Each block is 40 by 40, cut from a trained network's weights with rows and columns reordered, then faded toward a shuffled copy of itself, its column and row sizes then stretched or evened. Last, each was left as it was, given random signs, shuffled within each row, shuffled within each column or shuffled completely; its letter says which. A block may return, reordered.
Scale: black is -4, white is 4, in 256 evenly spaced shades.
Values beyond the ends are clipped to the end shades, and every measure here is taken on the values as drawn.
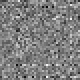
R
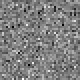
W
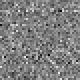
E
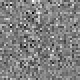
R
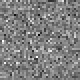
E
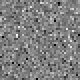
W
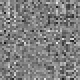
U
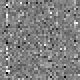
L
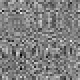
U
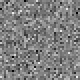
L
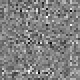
R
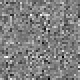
R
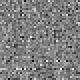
E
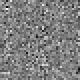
L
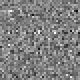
E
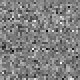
R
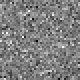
W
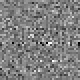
E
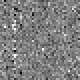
L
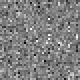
L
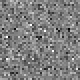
E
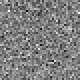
W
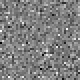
W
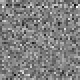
E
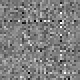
R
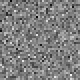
W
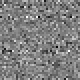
E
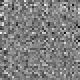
U
